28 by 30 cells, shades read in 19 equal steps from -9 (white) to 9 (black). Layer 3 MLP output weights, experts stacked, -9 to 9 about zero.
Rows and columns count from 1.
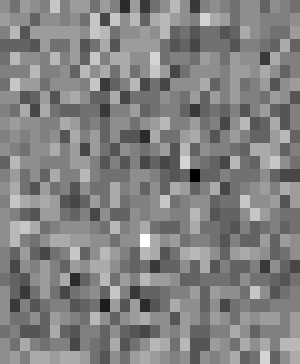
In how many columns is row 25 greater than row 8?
10
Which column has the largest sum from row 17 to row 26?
23
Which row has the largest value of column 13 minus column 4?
1
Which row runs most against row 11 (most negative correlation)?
22
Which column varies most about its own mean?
15
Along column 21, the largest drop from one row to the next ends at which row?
2
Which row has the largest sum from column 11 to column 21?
14
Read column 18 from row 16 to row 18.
1 0 2
